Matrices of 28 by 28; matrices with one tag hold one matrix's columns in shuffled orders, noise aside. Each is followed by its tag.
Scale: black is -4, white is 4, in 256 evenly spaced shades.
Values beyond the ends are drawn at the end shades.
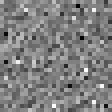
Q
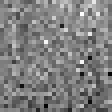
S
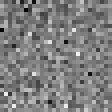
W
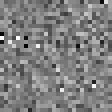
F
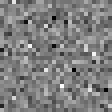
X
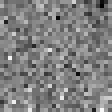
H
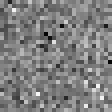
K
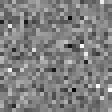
X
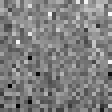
S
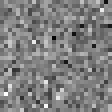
K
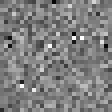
F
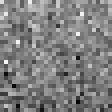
S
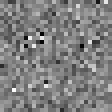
F
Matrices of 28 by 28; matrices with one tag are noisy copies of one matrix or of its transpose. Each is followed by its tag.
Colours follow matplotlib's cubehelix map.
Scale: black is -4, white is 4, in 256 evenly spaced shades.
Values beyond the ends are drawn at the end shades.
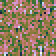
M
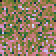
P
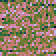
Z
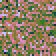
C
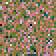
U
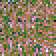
P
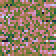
M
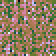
C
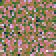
P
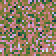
P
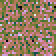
P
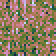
C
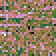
C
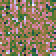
C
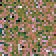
P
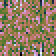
M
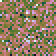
U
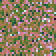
P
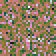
U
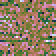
M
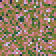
P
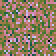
U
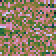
Z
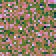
Z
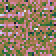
C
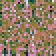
Z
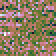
C
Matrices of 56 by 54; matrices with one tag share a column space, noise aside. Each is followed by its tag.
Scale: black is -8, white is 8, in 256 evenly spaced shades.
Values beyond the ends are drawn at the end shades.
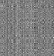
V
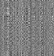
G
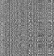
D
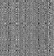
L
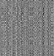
G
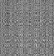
D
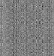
V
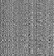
D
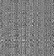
D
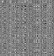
V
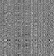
D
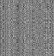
V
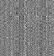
G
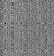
L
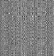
G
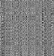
G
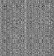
V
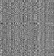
L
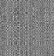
G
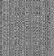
G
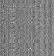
V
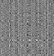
D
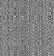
G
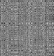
L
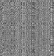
L
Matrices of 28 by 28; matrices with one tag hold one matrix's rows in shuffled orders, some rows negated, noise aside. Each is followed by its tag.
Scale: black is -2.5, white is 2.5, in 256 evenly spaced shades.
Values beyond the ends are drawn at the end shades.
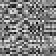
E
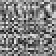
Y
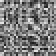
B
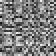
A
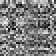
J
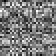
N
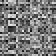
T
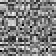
T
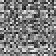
B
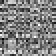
T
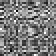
B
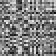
E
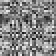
N
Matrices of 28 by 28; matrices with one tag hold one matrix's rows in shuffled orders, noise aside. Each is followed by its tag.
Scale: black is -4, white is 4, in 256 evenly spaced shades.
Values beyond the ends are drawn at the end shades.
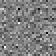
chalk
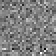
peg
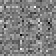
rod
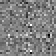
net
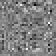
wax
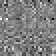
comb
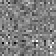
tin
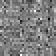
rod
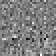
peg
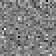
chalk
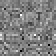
rod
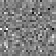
comb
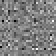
tin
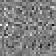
comb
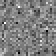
chalk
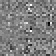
net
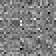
rod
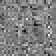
wax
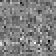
rod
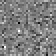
chalk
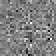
net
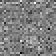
rod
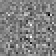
net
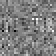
tin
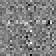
net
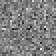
peg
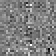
net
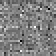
rod
